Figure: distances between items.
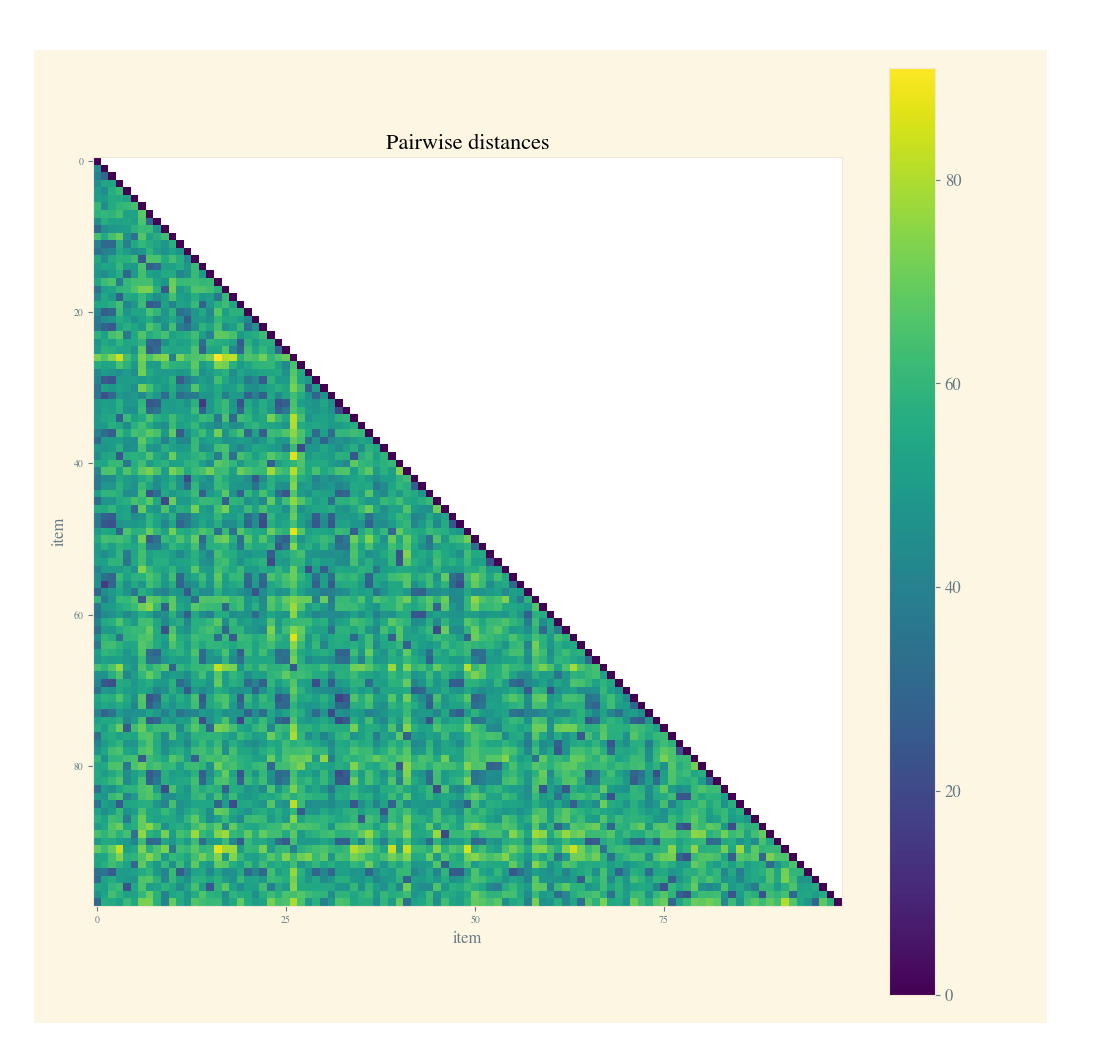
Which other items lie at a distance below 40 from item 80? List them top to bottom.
4, 23, 40, 52, 53
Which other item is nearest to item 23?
53
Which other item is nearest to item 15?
96
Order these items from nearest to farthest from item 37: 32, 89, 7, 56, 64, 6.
64, 32, 56, 7, 89, 6
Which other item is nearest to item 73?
31
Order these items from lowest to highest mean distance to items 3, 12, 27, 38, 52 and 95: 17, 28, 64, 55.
28, 64, 55, 17
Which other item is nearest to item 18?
85
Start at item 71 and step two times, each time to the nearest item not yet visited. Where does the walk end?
14
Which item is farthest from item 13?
89
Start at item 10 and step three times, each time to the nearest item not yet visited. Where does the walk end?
91
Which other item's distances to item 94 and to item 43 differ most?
55
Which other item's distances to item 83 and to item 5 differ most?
45
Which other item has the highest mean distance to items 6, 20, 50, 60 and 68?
26
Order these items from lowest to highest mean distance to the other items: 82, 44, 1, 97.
1, 44, 82, 97
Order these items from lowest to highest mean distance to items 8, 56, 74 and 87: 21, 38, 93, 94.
38, 94, 21, 93
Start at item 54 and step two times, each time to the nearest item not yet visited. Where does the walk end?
30
